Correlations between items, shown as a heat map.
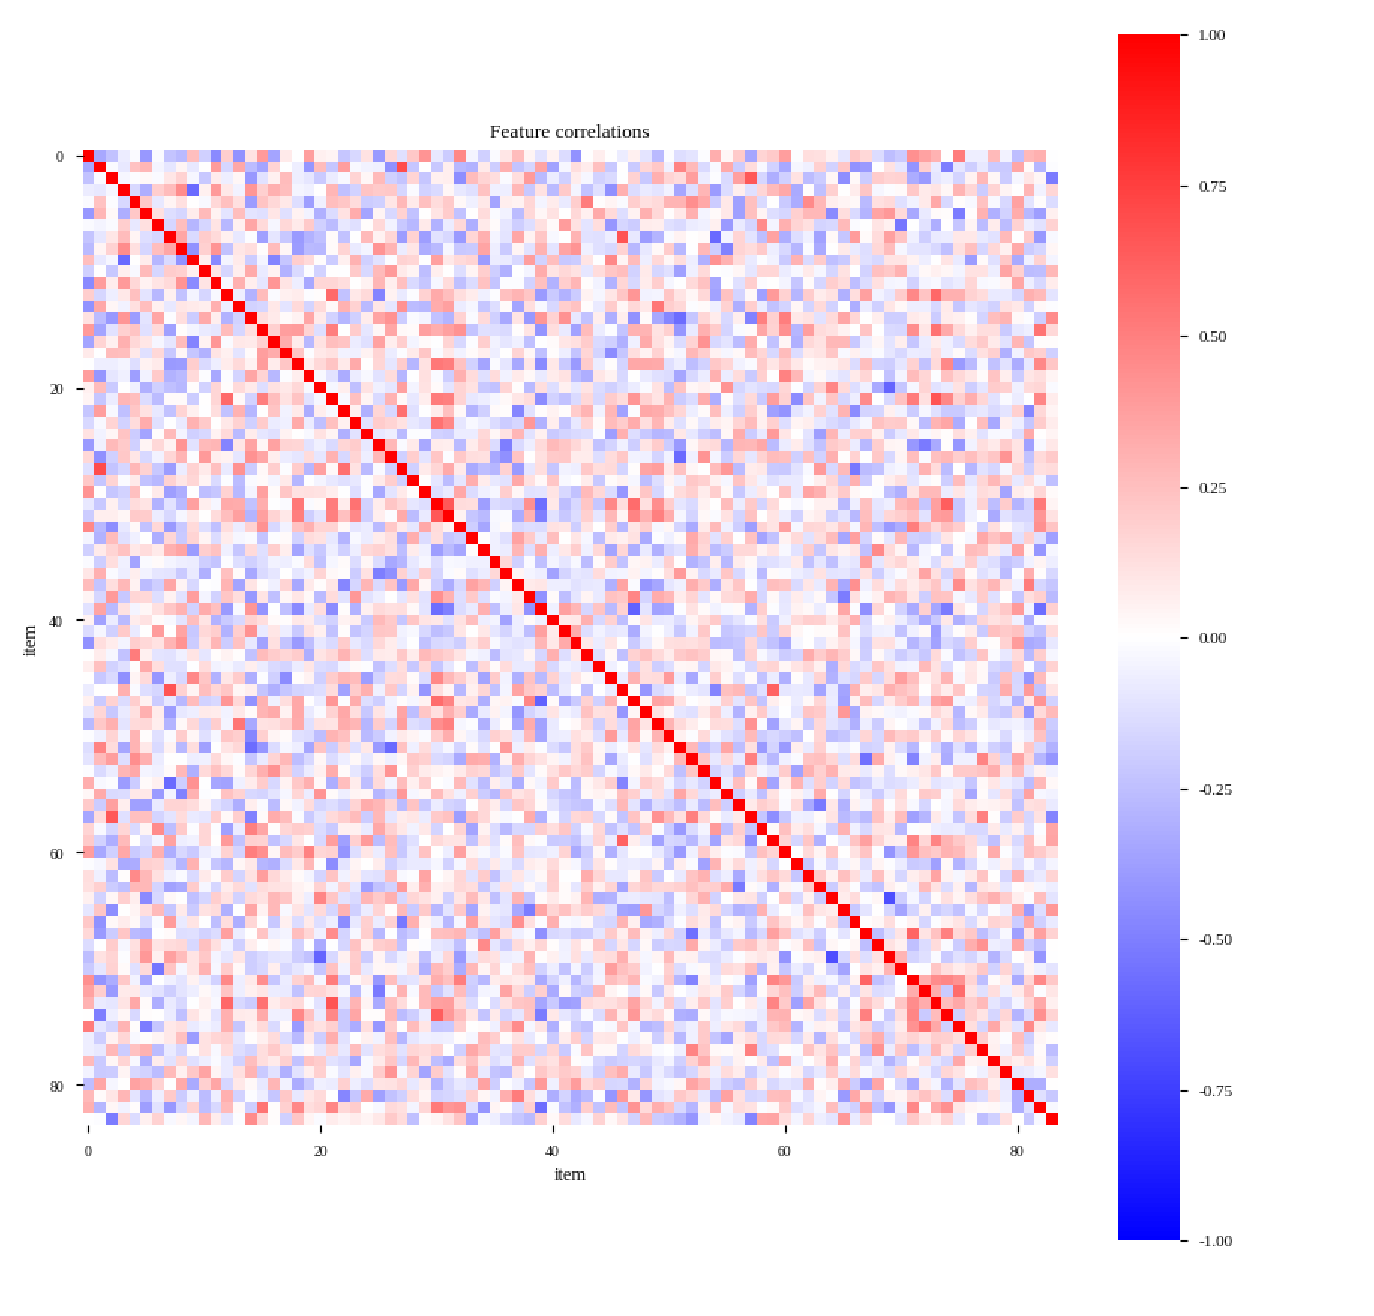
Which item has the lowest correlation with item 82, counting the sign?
39
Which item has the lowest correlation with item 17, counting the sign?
45
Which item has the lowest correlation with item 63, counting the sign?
56
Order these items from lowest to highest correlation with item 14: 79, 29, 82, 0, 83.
82, 29, 0, 79, 83
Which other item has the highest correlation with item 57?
2
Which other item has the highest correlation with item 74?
30
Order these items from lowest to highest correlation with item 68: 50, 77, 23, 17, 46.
50, 17, 46, 23, 77
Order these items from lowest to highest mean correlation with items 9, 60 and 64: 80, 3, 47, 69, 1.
69, 1, 80, 3, 47
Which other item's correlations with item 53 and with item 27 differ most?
1
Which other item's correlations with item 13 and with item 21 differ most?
73
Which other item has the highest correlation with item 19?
60
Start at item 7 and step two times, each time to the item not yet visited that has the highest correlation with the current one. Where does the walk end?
59
